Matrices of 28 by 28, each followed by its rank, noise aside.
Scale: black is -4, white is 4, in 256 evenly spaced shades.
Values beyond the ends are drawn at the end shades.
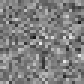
seven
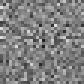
seven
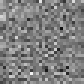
seven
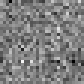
six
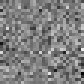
six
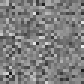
five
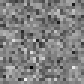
eight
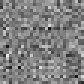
five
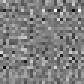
four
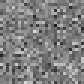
eight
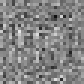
six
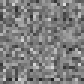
seven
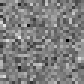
eight
